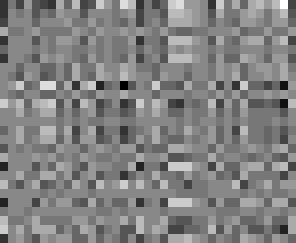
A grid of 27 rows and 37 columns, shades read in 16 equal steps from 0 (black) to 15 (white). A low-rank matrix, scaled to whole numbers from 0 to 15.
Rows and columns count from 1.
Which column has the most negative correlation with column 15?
24
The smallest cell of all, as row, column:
10, 16
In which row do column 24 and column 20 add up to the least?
21
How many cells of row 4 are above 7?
19
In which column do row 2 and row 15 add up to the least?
1
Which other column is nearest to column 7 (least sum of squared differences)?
20
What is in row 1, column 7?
3
